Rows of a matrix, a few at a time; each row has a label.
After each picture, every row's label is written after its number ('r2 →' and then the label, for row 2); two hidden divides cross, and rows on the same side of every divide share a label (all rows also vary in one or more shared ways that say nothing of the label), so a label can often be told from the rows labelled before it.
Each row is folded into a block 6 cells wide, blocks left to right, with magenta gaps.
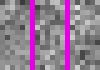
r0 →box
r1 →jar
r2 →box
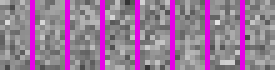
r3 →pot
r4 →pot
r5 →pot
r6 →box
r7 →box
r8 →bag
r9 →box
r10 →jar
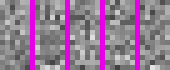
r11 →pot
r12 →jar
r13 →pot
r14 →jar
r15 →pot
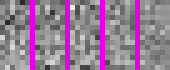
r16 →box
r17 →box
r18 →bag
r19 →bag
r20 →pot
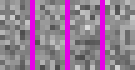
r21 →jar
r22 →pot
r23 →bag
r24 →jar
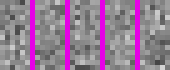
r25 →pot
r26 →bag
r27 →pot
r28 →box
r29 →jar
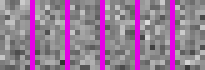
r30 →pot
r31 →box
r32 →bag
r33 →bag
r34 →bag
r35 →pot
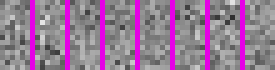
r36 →bag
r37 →pot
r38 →box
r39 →jar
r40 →bag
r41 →pot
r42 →bag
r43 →pot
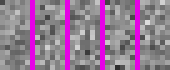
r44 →jar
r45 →pot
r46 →pot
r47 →bag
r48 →jar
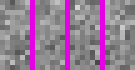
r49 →pot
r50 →jar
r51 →box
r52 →bag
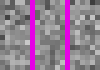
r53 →jar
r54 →jar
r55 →pot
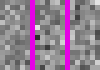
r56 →box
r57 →jar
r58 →jar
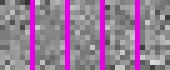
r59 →box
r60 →jar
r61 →pot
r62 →pot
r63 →box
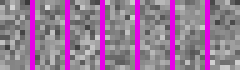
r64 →bag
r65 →bag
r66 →jar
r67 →pot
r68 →bag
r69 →pot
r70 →jar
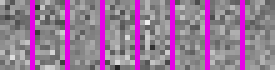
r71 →jar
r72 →box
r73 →box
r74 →pot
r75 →box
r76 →pot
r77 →pot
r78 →bag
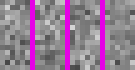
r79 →box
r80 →pot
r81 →pot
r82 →jar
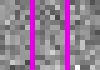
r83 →box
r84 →bag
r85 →bag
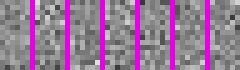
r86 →pot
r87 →jar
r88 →jar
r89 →box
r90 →jar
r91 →jar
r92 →bag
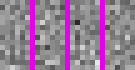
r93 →bag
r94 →bag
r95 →jar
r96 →box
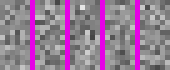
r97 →box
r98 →pot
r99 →bag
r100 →pot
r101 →jar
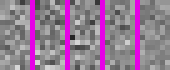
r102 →pot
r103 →jar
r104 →jar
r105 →pot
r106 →jar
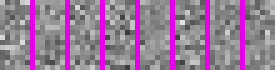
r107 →box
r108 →jar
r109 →box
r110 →jar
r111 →pot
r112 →bag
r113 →bag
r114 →pot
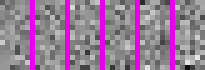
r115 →jar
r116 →box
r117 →box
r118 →pot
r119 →bag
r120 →pot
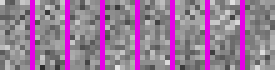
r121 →bag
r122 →pot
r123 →jar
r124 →jar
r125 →jar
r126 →pot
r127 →bag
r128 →bag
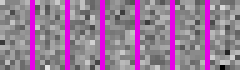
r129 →pot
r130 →jar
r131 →box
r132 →box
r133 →pot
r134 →jar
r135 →pot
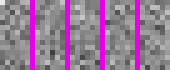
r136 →jar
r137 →pot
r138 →box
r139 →jar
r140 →pot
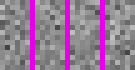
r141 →jar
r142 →box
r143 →bag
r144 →pot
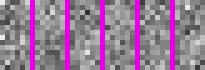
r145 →pot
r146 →pot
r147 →box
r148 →box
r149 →box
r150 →box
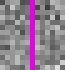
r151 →bag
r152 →jar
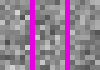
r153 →bag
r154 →pot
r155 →jar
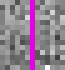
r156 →pot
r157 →bag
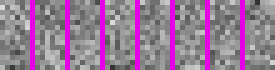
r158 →pot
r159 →bag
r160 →jar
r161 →pot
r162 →pot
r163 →box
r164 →bag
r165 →jar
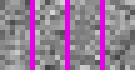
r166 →bag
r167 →jar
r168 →box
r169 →bag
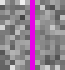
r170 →bag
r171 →bag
